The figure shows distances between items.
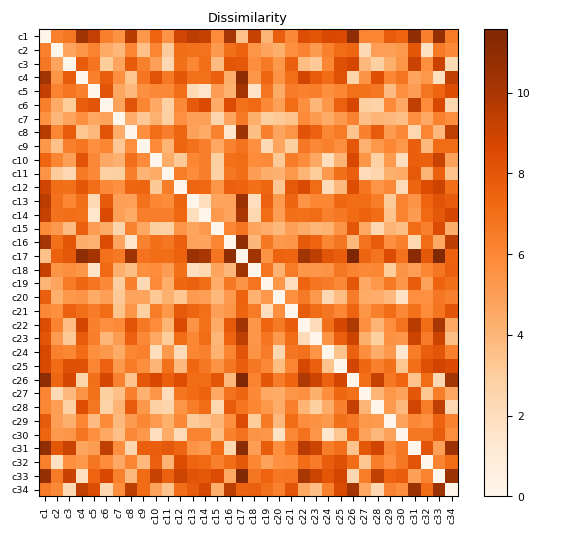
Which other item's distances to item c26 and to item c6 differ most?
c34
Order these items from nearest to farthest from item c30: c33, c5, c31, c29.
c29, c5, c31, c33
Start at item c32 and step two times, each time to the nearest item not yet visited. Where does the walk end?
c27
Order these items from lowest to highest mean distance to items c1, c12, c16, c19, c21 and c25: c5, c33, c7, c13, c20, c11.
c7, c20, c11, c5, c13, c33
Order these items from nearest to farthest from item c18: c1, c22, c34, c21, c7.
c7, c22, c21, c34, c1
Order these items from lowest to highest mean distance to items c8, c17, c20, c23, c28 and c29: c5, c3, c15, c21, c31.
c15, c3, c5, c21, c31
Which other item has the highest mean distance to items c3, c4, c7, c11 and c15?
c17
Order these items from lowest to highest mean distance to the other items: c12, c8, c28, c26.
c28, c8, c12, c26
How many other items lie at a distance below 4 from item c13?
4
